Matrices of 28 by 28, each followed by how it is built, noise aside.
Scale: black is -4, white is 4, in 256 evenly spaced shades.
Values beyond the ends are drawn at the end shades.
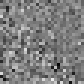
lower triangular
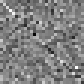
diagonal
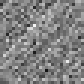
Hankel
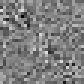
block diagonal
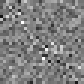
block diagonal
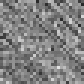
Toeplitz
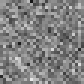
Toeplitz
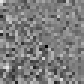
lower triangular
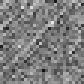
Hankel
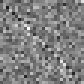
diagonal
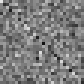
diagonal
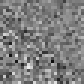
lower triangular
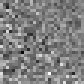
lower triangular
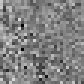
lower triangular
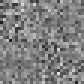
block diagonal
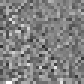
lower triangular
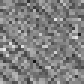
Toeplitz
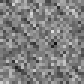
Toeplitz
